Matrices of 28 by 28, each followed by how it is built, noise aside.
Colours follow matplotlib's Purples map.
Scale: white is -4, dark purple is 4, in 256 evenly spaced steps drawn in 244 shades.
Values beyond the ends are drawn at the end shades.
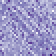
Toeplitz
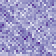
Toeplitz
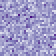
noise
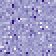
sparse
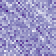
Toeplitz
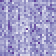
blocks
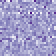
uneven rows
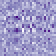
low rank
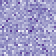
uneven rows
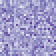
noise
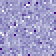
sparse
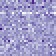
uneven rows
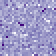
sparse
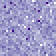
sparse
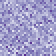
Toeplitz
